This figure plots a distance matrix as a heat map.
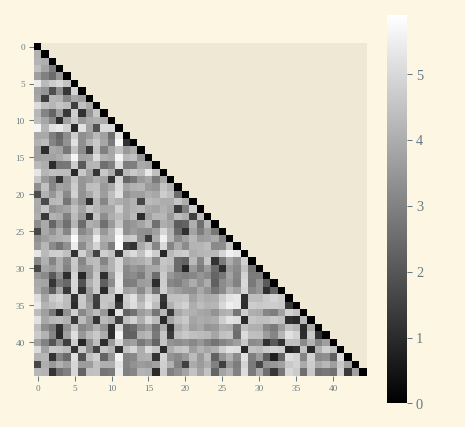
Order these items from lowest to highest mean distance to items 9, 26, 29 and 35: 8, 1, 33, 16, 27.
33, 16, 1, 8, 27
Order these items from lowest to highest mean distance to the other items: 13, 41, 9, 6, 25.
6, 9, 25, 13, 41
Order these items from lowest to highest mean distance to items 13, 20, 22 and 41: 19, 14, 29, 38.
19, 29, 38, 14
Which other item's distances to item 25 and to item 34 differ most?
11
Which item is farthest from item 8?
26
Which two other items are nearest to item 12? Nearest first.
13, 27
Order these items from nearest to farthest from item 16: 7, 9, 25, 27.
9, 27, 25, 7
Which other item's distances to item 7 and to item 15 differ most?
21
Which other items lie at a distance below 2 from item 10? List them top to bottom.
3, 18, 36, 38, 39
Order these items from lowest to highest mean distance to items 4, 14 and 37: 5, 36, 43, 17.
17, 5, 36, 43
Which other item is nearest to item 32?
42
